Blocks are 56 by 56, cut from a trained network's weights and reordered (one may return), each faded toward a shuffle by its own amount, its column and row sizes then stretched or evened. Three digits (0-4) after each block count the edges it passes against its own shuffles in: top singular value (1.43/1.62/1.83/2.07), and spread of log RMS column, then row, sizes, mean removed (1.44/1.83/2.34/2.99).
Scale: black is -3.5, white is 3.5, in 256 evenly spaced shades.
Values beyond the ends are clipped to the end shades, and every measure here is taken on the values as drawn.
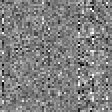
1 3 0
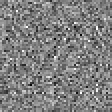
2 0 2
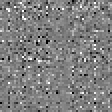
0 3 3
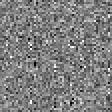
2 2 0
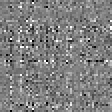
1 3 3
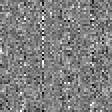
2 3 0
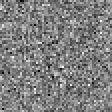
0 0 0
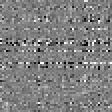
2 1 4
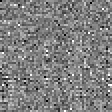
2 1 0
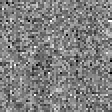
0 0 1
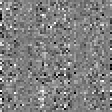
0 4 2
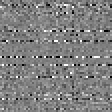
3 0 4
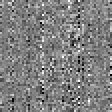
0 4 0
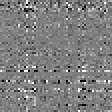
2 3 4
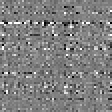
1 2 4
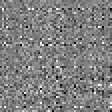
3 2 3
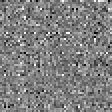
2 0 3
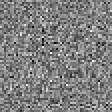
3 0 1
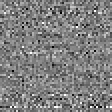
2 0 3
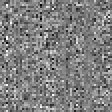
0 4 0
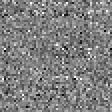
0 1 2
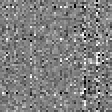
2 4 1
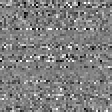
1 0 4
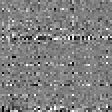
2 2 4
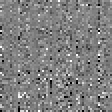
0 4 2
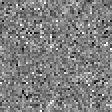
1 0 2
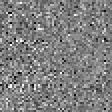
2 2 1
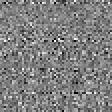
2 1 3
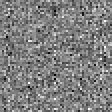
0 2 0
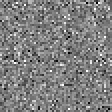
1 0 1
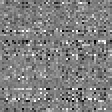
4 2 4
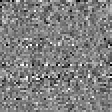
1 0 3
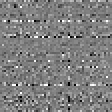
3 2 4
